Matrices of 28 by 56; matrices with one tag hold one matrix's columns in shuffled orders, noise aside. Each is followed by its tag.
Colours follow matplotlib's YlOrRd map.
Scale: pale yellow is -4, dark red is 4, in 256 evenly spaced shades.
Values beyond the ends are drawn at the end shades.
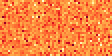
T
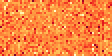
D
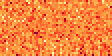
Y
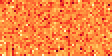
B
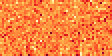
Y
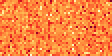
D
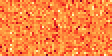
D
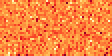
Y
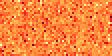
T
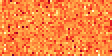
D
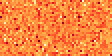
T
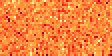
Y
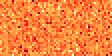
D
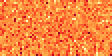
Y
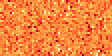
D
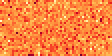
Y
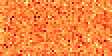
T
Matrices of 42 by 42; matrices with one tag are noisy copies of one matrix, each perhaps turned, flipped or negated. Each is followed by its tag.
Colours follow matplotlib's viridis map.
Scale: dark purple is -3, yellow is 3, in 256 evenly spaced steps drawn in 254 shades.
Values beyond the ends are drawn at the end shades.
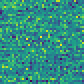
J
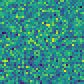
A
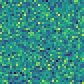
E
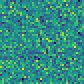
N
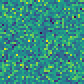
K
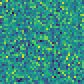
N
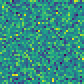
E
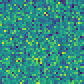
A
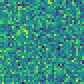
A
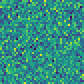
E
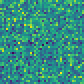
A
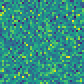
E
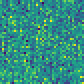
J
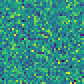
K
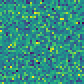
K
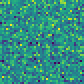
A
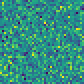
E
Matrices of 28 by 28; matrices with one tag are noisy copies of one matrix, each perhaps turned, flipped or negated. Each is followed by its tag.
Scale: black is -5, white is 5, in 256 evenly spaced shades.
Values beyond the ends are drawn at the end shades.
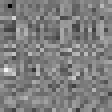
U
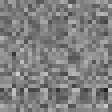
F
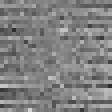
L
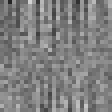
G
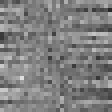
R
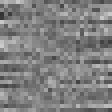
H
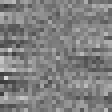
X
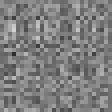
U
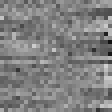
X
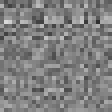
F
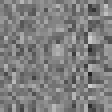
F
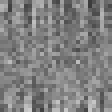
R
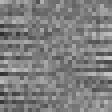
G
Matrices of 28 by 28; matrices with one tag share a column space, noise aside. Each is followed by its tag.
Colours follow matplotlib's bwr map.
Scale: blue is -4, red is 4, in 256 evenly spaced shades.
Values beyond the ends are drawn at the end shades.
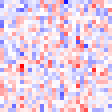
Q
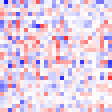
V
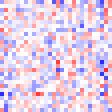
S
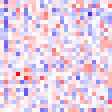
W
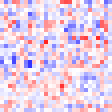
V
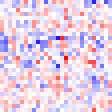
V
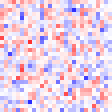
W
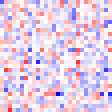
S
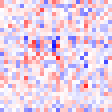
V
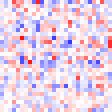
V
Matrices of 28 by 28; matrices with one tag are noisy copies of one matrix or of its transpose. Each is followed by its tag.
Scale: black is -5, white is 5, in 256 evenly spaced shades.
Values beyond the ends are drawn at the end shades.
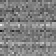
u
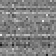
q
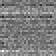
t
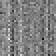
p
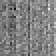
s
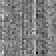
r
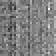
s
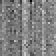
u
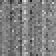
u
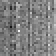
s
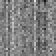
q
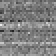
u
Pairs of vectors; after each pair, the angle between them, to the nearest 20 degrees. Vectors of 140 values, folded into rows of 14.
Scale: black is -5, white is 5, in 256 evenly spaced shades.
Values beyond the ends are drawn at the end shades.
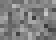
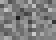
100 degrees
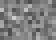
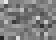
100 degrees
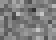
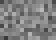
100 degrees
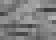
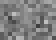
80 degrees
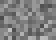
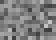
40 degrees
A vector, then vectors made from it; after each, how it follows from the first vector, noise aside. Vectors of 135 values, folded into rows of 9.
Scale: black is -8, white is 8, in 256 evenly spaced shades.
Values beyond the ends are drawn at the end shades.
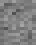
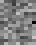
wrapped around, scaled up.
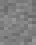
reversed, shrunk.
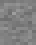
negated, shrunk.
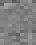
negated, partly zeroed.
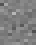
negated, partly zeroed.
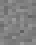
reversed, shrunk.
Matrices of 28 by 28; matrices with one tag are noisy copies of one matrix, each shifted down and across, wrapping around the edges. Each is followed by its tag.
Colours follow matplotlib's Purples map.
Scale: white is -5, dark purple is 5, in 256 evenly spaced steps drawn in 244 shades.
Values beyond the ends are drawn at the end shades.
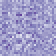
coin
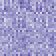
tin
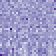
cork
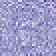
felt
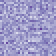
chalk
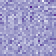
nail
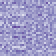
chalk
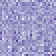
felt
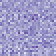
nail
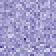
coin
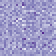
nail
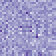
nail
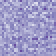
coin
